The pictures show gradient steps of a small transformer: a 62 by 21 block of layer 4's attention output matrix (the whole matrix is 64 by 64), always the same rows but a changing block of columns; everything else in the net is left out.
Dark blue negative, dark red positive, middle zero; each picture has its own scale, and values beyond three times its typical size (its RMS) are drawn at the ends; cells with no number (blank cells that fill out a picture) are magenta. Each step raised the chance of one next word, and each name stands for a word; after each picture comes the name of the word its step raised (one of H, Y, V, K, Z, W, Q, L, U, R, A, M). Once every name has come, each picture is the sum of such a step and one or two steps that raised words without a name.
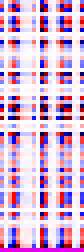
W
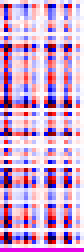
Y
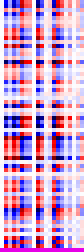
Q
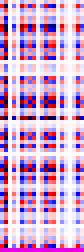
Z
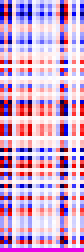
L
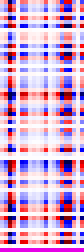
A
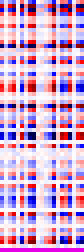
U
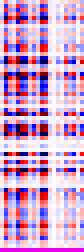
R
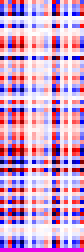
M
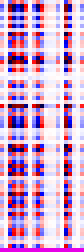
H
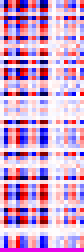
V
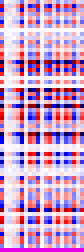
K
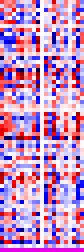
Q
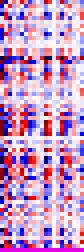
M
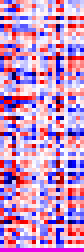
Z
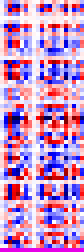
Q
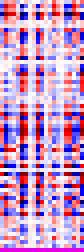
L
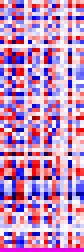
V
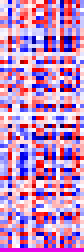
Q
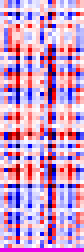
A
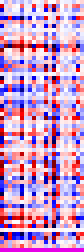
Y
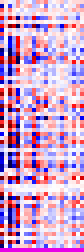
Z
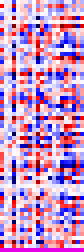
Z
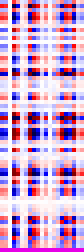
W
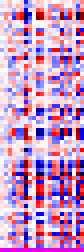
L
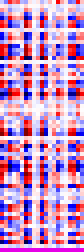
A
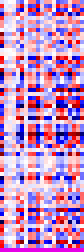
K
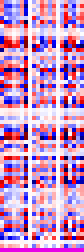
Y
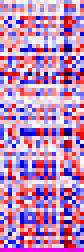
W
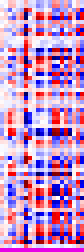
Q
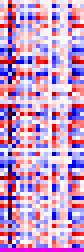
R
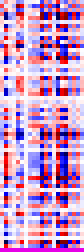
U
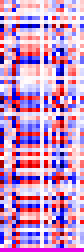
Z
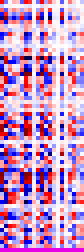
R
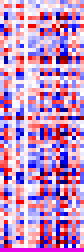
Z
